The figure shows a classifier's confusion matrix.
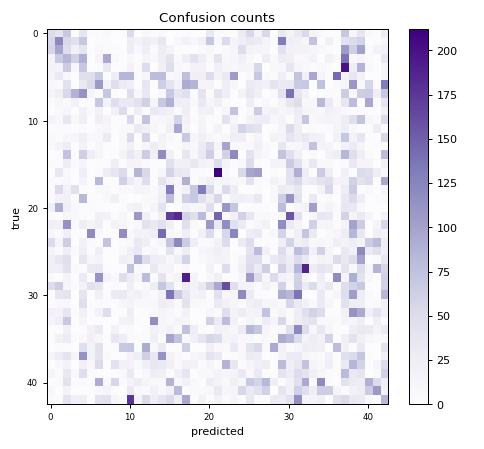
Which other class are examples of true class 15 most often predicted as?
30
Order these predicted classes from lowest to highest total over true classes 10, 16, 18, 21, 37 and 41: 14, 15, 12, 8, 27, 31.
8, 27, 14, 12, 31, 15
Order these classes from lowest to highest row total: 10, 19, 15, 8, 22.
15, 10, 19, 8, 22
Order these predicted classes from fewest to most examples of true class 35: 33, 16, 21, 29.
33, 21, 16, 29
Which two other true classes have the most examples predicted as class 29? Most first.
1, 22
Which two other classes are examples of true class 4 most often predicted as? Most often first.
37, 39
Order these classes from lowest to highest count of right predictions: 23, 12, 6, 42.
12, 42, 6, 23
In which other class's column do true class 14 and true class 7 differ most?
23
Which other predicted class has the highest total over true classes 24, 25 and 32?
39
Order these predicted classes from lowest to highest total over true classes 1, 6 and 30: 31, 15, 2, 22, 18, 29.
22, 18, 2, 15, 31, 29
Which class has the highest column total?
31
